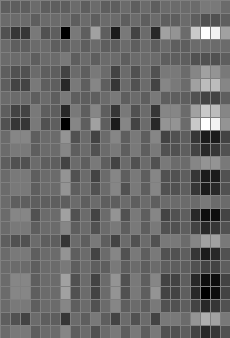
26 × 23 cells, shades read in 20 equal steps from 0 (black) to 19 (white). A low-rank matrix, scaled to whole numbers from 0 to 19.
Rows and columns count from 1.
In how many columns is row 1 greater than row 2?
11
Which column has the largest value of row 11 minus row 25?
7
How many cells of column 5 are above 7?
16
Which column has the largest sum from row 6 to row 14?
21
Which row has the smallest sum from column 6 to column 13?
3
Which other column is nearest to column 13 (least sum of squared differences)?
8
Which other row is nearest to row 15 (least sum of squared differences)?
20
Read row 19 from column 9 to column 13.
7 9 7 5 8
